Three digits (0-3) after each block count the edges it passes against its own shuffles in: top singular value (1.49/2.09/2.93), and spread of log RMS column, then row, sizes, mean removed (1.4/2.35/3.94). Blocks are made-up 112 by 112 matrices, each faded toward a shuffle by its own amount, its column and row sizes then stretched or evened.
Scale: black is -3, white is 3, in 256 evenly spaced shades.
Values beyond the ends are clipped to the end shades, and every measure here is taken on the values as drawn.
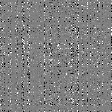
0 3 2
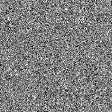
1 1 1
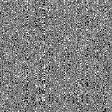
2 2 0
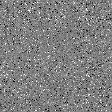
0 1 1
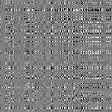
3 3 3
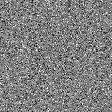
1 0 0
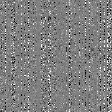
0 3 1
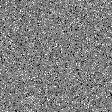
1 0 0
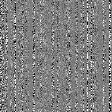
0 3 0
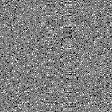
2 1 1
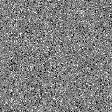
1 1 0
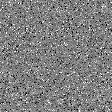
0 0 1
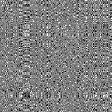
3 2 1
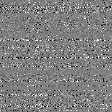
0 1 3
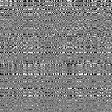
3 0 3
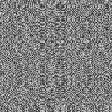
3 0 1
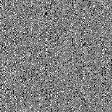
1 2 0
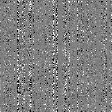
0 3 1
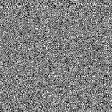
2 0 1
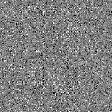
2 1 1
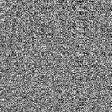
2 1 1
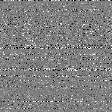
0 0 3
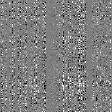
0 3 2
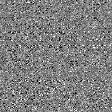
1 1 2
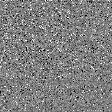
0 1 1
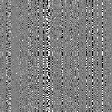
3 3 0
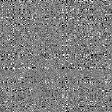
2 2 2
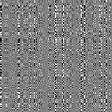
3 3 1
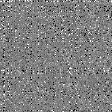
1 2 2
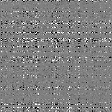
2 2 3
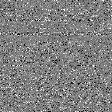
1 0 2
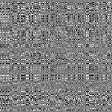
3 2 3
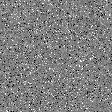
1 0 0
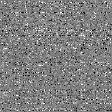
1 1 2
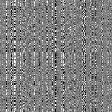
3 3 0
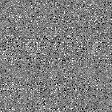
1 1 2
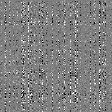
1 3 2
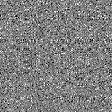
2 0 1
